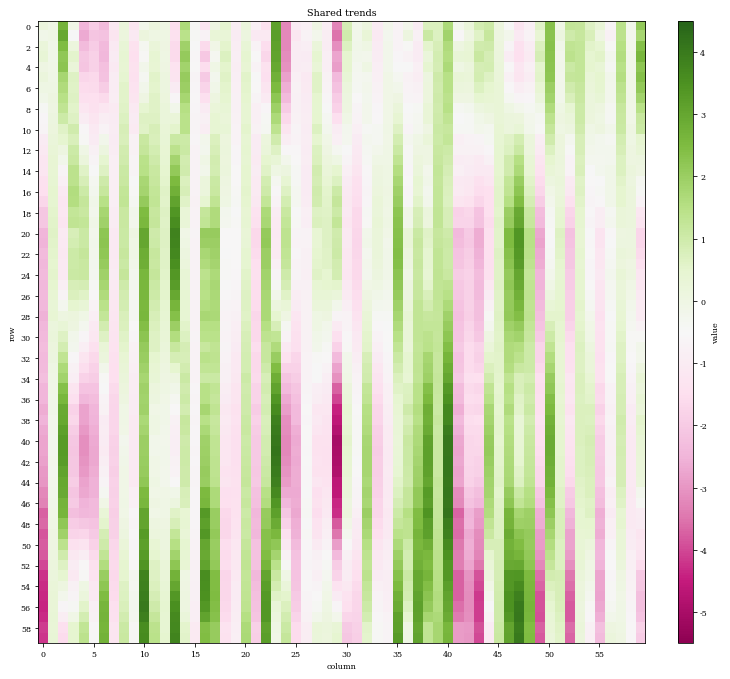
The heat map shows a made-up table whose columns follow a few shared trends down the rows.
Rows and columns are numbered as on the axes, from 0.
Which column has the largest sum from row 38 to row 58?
40
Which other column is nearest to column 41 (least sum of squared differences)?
0
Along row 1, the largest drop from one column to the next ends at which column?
24
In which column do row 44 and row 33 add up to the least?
29
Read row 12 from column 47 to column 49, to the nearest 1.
1 0 -1
